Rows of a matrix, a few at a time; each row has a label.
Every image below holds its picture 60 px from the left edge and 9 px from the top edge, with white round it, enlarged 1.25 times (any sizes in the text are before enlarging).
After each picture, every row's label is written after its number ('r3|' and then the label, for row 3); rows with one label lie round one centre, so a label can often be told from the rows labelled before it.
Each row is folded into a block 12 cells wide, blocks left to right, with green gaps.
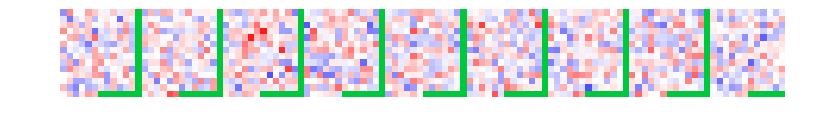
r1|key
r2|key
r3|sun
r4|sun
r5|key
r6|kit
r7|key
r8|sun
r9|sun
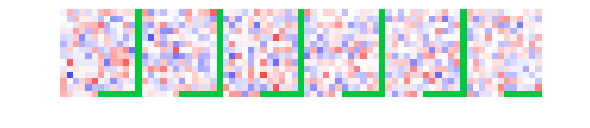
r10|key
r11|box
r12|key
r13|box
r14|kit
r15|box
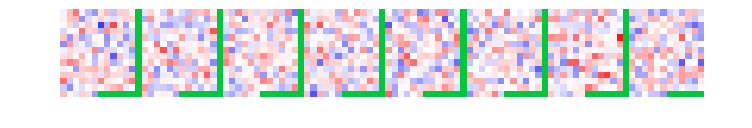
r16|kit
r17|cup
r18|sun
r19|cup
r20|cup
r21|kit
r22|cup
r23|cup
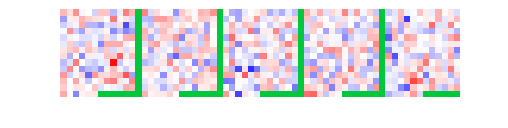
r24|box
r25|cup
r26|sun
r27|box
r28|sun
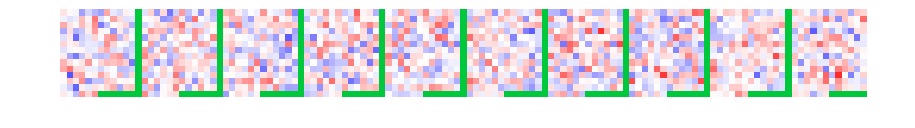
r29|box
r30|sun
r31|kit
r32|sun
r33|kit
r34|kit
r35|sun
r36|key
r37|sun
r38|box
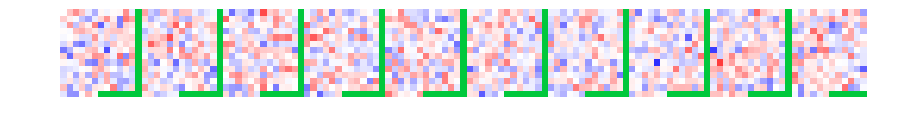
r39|kit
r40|sun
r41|sun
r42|kit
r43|key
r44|kit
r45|sun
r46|kit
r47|key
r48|kit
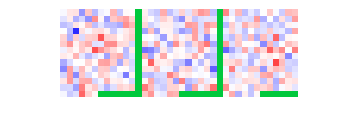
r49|box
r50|key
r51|box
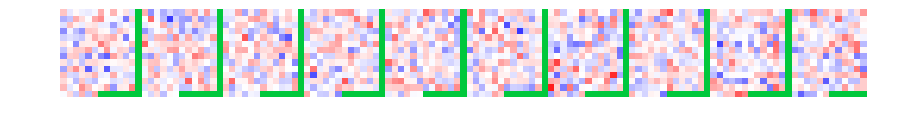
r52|box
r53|box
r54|cup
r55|sun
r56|kit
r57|box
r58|key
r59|sun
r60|key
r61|key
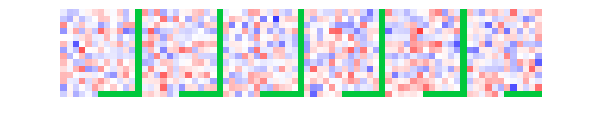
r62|sun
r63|box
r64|key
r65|box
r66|box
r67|key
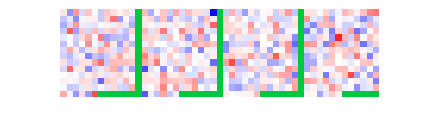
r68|box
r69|kit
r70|key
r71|box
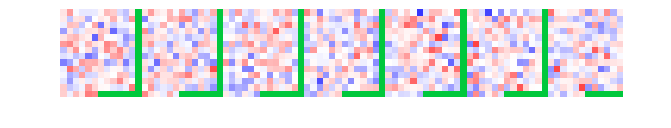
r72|box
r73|cup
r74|sun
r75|key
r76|cup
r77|kit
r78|box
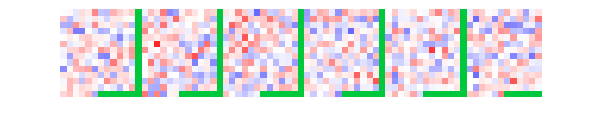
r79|box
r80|cup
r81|cup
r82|cup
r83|box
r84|box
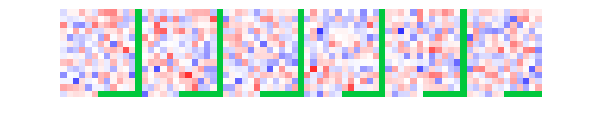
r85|key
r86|kit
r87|cup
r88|box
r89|box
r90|box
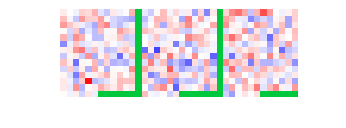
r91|cup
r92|key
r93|kit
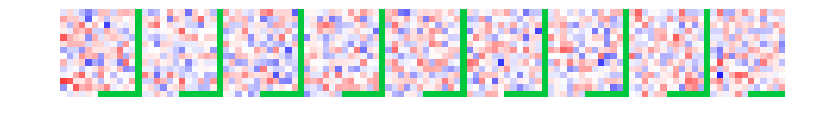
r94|kit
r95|sun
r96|kit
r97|kit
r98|box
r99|sun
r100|cup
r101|box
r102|key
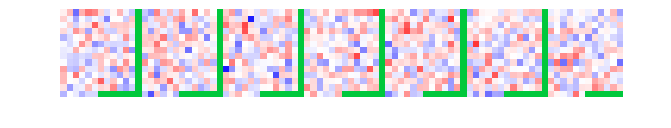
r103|sun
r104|cup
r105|kit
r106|key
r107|kit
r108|cup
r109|key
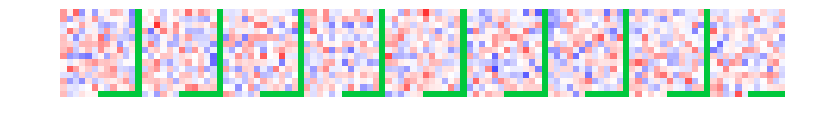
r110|box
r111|kit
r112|sun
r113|cup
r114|kit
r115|sun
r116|sun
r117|key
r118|key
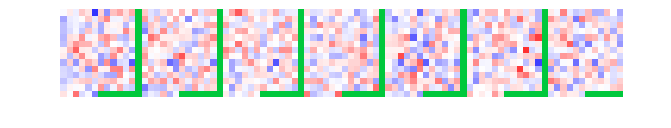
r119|cup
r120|sun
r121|cup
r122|box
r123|cup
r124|sun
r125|kit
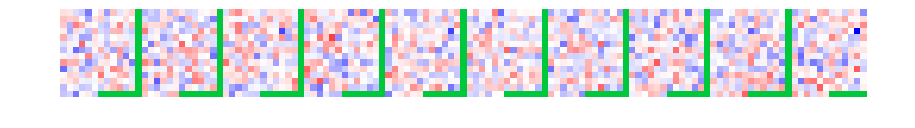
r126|kit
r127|key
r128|cup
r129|sun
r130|kit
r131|cup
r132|kit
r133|box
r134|key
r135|sun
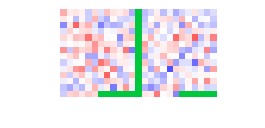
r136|box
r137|cup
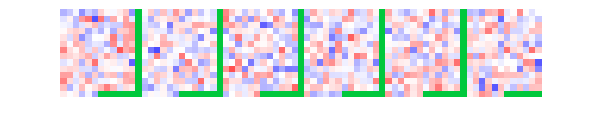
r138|cup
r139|sun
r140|box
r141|cup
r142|box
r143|key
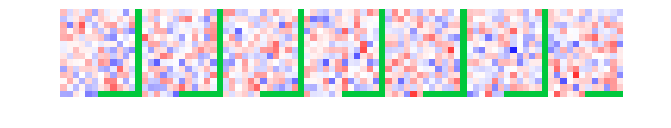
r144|kit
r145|cup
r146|box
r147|sun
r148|key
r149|kit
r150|key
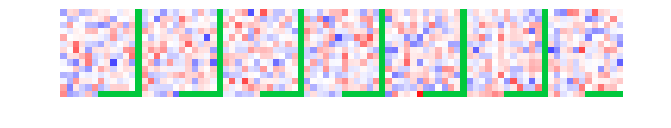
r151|cup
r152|cup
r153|kit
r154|sun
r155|key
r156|key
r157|key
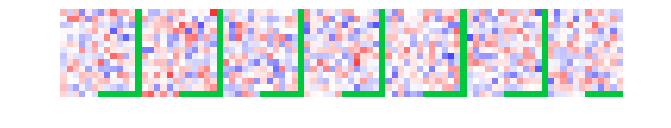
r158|box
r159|key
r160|kit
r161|box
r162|cup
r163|sun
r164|sun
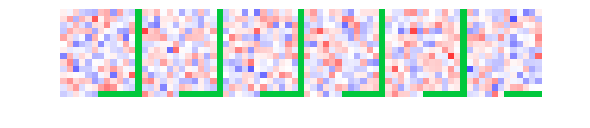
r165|kit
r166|cup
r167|cup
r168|cup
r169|sun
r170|kit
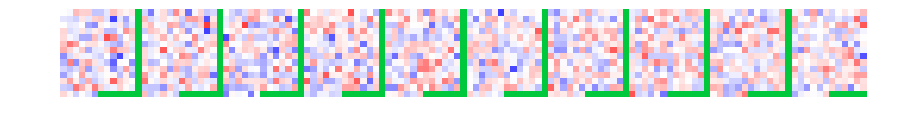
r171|cup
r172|sun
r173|sun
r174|kit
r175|box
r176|cup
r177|key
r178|cup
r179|key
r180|key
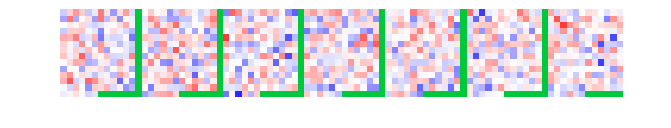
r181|kit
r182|kit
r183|kit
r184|sun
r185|sun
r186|sun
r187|kit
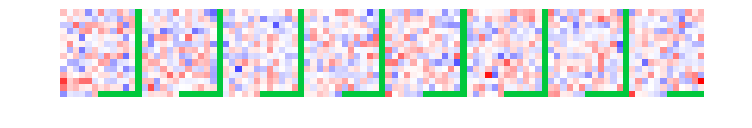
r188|kit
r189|key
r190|box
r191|sun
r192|cup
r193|box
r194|box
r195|cup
